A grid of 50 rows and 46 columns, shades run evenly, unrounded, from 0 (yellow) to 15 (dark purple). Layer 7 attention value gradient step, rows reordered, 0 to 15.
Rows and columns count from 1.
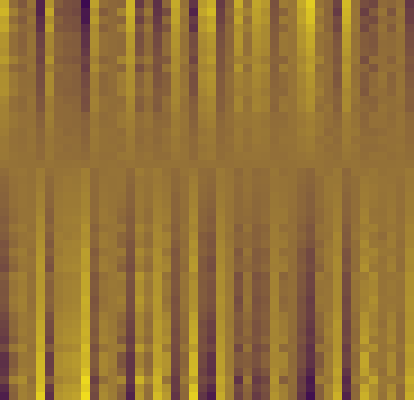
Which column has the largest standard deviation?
10
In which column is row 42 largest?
35
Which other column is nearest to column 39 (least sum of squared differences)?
15
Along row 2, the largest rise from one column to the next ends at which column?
25
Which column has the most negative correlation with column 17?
32
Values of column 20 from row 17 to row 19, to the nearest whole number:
7 7 7
